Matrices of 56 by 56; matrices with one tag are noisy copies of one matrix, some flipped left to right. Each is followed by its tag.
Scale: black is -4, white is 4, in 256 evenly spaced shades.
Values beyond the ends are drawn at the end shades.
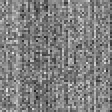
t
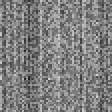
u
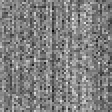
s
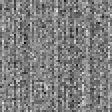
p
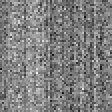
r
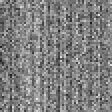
s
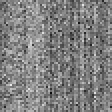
r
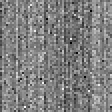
t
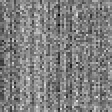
s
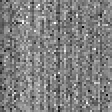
s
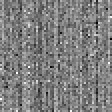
p
